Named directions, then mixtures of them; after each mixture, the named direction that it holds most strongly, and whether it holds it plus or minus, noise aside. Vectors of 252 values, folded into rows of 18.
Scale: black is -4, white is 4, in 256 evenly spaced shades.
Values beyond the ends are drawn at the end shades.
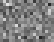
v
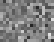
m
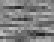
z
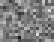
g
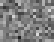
g, plus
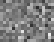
m, plus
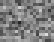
g, minus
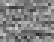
z, plus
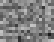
m, minus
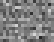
v, plus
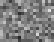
g, plus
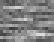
z, minus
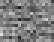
z, plus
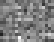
g, minus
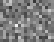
v, plus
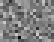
g, plus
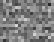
v, plus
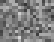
g, minus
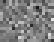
m, plus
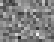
g, plus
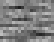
z, plus
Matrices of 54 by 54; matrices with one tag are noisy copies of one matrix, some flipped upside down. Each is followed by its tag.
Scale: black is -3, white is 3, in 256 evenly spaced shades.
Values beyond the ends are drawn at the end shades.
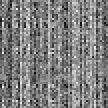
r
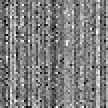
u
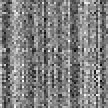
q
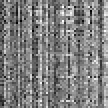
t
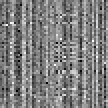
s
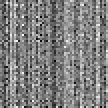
u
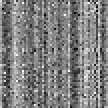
q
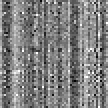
q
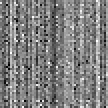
u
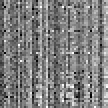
t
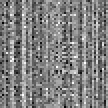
s
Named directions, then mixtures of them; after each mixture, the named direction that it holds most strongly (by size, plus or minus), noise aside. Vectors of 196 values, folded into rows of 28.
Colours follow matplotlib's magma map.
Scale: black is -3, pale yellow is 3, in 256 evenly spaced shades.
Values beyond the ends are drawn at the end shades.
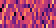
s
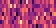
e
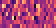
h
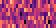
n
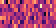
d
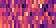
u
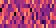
s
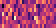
h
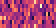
d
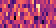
h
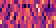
s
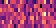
d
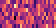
h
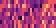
u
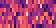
u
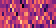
u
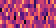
h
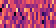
s
